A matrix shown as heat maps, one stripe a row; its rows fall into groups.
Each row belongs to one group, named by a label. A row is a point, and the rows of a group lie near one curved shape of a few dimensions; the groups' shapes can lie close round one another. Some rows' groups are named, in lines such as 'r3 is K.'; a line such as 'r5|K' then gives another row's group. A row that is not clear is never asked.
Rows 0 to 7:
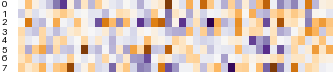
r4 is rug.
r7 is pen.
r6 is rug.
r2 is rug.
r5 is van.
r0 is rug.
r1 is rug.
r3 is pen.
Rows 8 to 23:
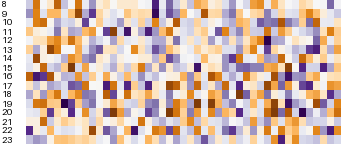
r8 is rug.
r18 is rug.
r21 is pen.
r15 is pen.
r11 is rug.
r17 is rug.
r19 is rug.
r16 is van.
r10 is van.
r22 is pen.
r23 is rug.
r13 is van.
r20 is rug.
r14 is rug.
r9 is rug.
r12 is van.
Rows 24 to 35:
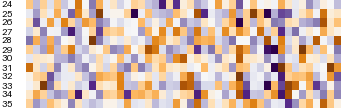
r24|pen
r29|rug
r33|pen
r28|pen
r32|pen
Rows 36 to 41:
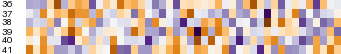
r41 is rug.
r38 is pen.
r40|rug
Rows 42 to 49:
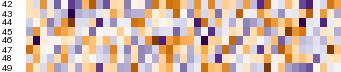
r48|rug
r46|rug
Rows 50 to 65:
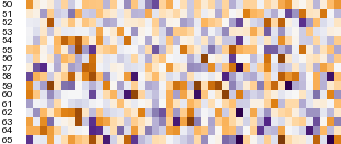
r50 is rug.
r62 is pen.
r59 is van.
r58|pen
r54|pen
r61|rug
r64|van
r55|pen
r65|pen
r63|pen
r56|pen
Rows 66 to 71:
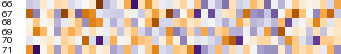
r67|rug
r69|pen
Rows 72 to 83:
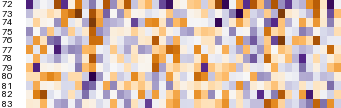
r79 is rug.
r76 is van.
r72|rug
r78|pen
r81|rug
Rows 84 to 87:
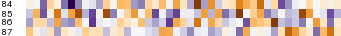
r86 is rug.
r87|rug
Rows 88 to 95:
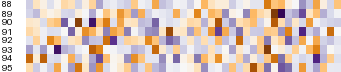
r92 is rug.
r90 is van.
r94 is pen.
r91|rug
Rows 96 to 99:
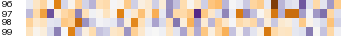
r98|pen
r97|pen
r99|pen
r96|rug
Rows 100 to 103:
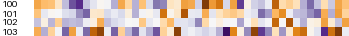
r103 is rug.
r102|pen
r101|rug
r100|rug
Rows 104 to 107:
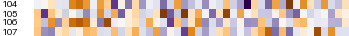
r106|pen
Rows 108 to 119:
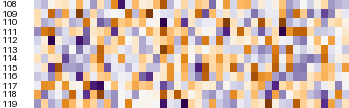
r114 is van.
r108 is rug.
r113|van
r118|rug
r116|pen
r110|van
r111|van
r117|van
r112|pen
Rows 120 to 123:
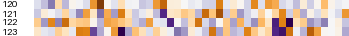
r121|rug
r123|rug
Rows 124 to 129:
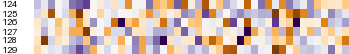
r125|pen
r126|rug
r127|pen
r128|rug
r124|pen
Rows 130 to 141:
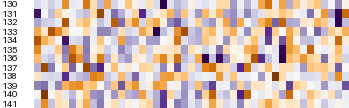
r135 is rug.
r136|rug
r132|rug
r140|rug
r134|rug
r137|rug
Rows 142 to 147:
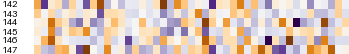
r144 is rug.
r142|rug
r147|pen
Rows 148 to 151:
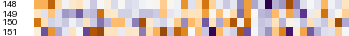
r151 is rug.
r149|van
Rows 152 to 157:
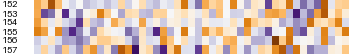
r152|van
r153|van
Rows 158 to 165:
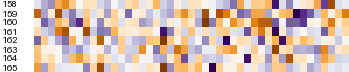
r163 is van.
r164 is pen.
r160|pen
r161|van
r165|rug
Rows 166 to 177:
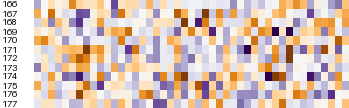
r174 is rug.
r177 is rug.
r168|pen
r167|rug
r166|pen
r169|pen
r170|rug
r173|rug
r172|pen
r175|pen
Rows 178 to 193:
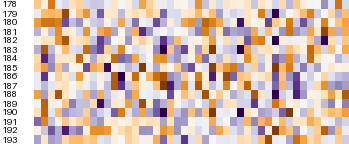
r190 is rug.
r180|rug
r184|rug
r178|pen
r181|pen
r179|van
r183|rug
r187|rug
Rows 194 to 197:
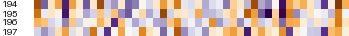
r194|rug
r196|rug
